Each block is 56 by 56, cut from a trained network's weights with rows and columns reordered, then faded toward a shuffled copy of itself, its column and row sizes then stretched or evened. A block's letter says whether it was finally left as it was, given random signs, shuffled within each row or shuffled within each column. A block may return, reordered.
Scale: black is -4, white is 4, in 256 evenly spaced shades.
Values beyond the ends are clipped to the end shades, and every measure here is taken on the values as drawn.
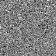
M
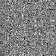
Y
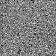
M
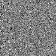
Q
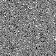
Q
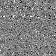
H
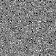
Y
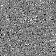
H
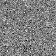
Y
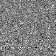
M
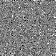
M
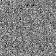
Y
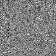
M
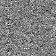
Q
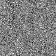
Q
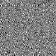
Y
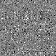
Y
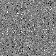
Q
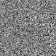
M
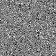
Q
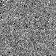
H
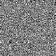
Y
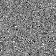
H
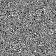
H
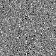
Q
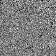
M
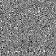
Y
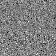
H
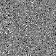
Q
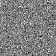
Q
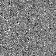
Q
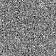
Q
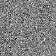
M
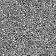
M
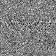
M
